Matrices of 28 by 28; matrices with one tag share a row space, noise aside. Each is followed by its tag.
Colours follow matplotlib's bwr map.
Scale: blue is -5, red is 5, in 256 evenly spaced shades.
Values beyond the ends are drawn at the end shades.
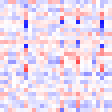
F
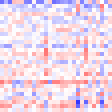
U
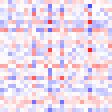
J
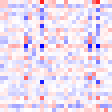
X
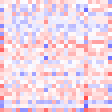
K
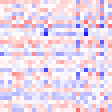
U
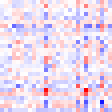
U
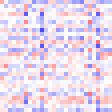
X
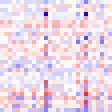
U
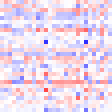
U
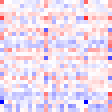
K
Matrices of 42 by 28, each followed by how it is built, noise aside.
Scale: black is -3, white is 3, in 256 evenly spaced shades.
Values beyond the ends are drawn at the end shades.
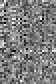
low rank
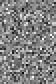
repeating columns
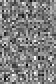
low rank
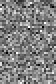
repeating columns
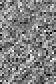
Hankel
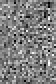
uneven columns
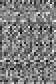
repeating columns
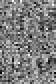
blocks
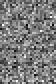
repeating columns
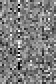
uneven columns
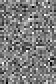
blocks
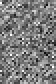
Hankel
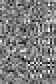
low rank
